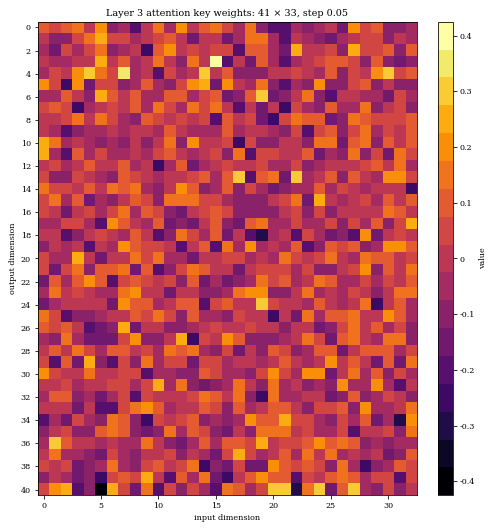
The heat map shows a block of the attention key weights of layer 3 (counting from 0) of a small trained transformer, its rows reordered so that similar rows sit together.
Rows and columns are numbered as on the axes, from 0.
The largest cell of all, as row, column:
3, 15
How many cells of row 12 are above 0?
10
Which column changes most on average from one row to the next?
25
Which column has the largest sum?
7
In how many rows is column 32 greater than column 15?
24
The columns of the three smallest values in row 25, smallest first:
20, 2, 22
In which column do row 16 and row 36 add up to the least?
12
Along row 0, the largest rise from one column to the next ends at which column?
27
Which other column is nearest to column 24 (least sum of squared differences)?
1
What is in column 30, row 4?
0.3
